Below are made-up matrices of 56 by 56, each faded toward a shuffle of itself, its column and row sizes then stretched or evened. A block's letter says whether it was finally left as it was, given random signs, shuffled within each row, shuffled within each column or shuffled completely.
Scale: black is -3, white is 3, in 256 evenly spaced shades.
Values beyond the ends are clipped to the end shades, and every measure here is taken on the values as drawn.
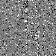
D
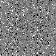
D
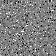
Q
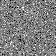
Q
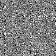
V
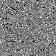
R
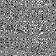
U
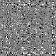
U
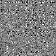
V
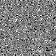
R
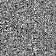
D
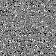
R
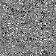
V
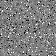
Q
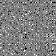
U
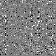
U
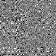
U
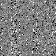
D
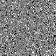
D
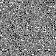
R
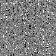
D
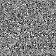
R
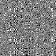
U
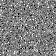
Q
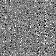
D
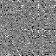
U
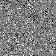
D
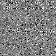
V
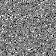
R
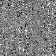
D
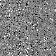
D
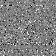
R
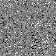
V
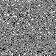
R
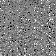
D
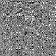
U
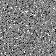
Q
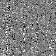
D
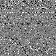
R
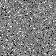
Q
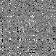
U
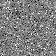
Q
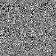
V
